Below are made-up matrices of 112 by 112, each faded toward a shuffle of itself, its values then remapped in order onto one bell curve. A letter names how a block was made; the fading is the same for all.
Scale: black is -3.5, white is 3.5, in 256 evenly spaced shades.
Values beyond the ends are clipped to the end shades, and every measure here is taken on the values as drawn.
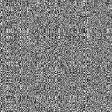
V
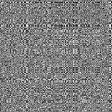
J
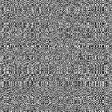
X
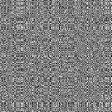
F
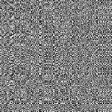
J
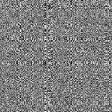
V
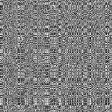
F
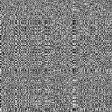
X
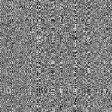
V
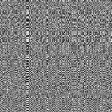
F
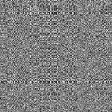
J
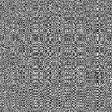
F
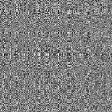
V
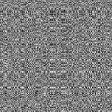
X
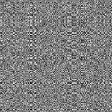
J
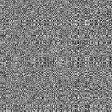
J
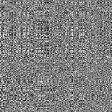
J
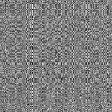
F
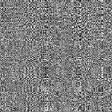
V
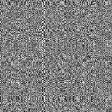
V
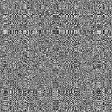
J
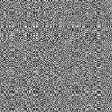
X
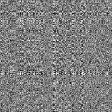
V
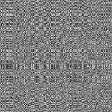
F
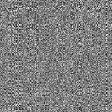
V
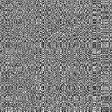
F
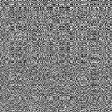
X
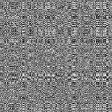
X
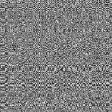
J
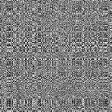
X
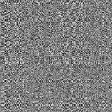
V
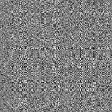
V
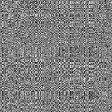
F
